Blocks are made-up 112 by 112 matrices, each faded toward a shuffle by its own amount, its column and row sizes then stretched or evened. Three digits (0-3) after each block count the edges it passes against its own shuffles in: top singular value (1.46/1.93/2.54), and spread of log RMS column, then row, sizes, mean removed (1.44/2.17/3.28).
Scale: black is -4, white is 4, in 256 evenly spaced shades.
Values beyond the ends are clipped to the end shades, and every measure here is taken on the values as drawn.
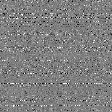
2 0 3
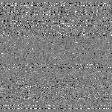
1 0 3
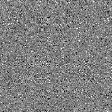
2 1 1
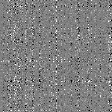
0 3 2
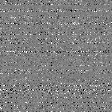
0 1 3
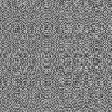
3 1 2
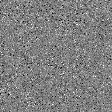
0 1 1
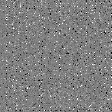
0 2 1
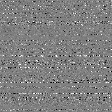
1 0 3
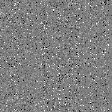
0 2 1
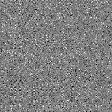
2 1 0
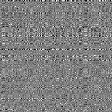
3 1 3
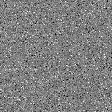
1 0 0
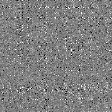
1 2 2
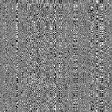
3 3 0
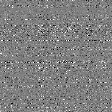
1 1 3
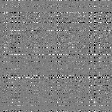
3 2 3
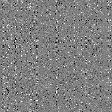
2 2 0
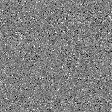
1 0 1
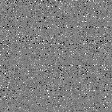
1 1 2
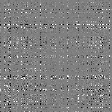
1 3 3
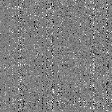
1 3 1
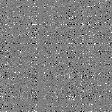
2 2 2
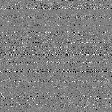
2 0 3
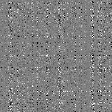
0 3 2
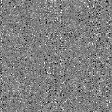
2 2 1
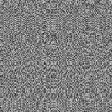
3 2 0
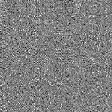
2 1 0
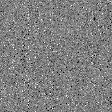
1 1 0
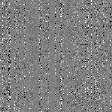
1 3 1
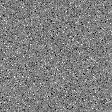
0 0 0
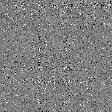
0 2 2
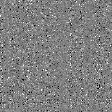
0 2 1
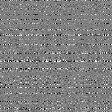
3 1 3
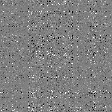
0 2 2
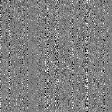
2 3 1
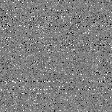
1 0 2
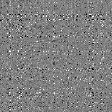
2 2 2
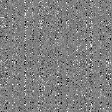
1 3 1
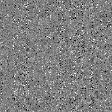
1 2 0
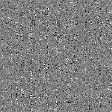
1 2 1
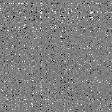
1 2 2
